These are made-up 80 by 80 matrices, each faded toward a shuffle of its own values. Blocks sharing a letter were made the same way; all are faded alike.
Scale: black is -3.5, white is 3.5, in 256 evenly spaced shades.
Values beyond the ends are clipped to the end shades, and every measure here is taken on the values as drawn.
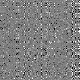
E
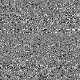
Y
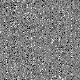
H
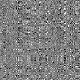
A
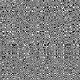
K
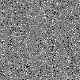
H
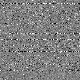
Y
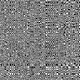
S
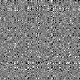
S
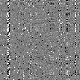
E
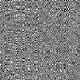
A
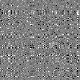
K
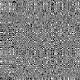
S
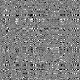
K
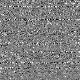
Y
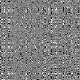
E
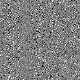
H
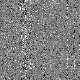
H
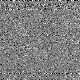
Y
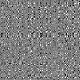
S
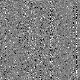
H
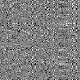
A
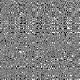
K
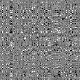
S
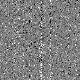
H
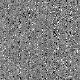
H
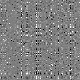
E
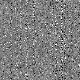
H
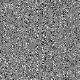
H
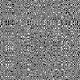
A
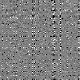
E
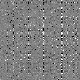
E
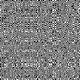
S
